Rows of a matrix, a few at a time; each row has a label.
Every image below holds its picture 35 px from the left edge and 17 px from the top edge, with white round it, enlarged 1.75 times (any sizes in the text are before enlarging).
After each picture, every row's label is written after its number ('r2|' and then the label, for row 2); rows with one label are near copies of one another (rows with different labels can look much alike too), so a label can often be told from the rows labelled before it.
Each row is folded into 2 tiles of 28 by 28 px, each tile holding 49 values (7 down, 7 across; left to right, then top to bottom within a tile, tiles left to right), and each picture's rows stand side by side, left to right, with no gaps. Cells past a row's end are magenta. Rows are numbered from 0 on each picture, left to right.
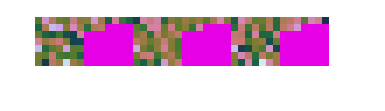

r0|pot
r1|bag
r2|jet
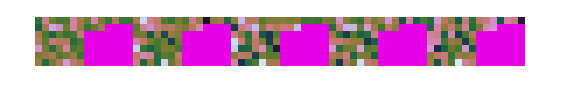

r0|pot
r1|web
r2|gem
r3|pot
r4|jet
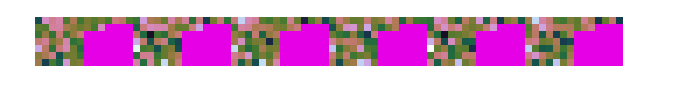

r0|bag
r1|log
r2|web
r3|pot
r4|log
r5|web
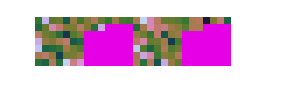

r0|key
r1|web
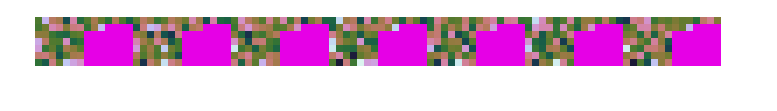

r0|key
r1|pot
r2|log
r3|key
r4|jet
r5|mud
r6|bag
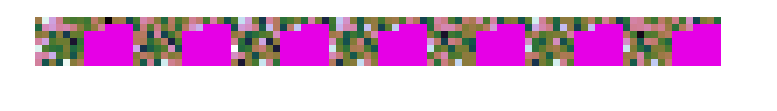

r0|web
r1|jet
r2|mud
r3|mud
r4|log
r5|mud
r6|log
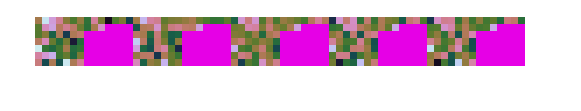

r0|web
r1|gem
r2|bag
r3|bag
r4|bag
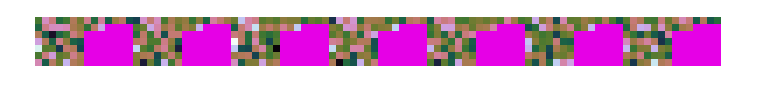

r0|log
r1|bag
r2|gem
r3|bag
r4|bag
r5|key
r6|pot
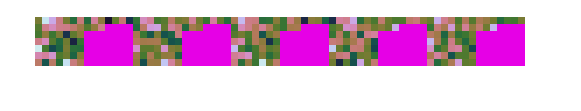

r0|web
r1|pot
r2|web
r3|bag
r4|gem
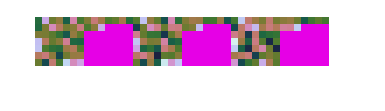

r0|key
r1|key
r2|gem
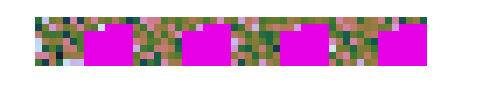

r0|key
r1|bag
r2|gem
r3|log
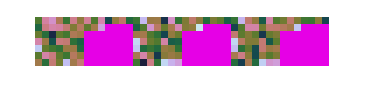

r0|log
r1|key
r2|key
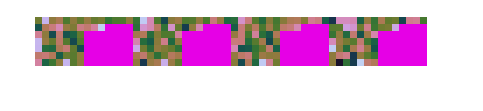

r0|gem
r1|mud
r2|jet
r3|bag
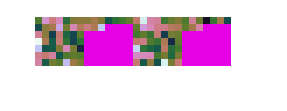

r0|gem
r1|web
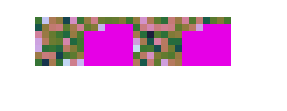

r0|key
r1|log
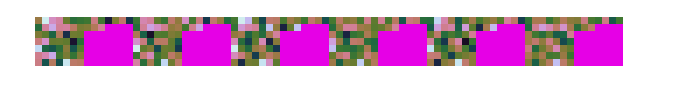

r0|web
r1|log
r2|mud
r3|log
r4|mud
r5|pot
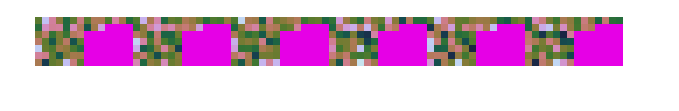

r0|mud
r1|gem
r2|key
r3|pot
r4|gem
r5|pot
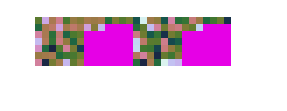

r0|gem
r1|key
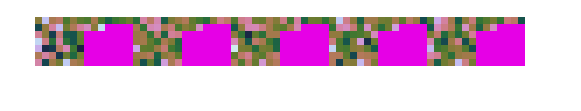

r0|gem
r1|bag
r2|log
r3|mud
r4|mud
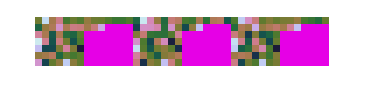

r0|gem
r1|mud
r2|gem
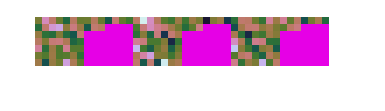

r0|pot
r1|web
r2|log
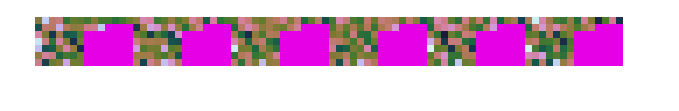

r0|gem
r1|pot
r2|log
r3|jet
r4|log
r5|web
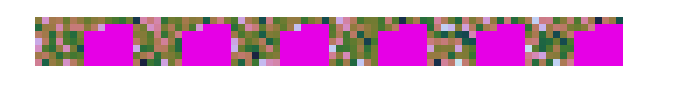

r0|gem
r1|bag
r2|key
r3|web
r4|pot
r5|web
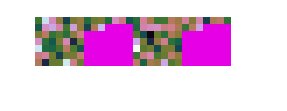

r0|mud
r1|log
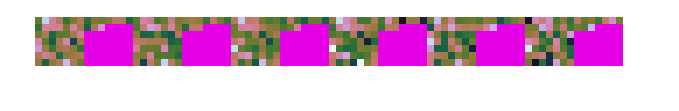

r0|mud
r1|pot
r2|web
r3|web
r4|gem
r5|bag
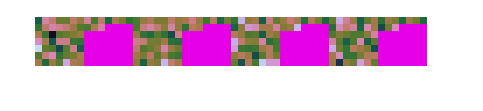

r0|log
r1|pot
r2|key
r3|mud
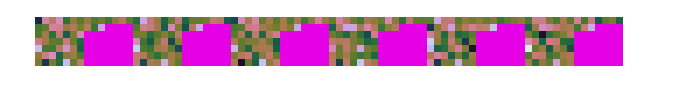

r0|bag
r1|mud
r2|bag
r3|pot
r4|gem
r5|log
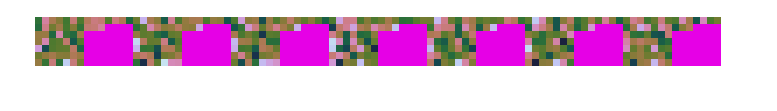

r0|jet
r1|key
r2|key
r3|gem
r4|mud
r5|mud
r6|pot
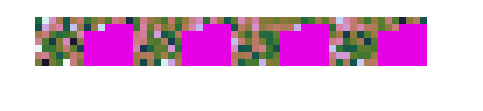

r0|mud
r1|jet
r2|gem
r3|web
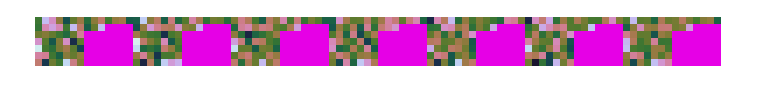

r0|mud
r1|key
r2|log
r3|jet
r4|bag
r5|bag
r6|key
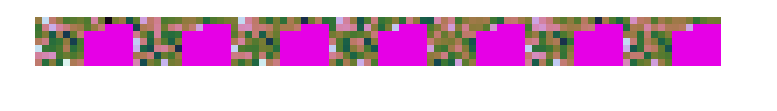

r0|web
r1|gem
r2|web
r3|mud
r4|bag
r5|web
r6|gem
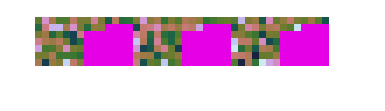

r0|pot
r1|gem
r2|key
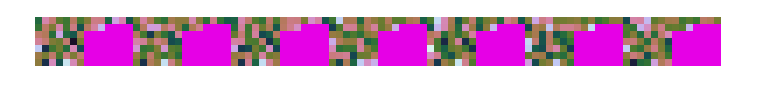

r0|jet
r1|pot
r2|jet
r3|key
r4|mud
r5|gem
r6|bag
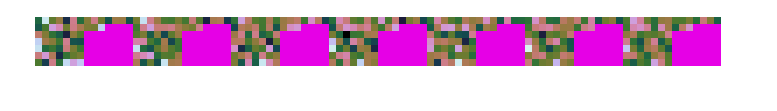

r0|key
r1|web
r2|jet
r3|log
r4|pot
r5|log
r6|mud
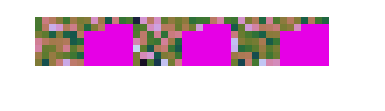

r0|pot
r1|bag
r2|key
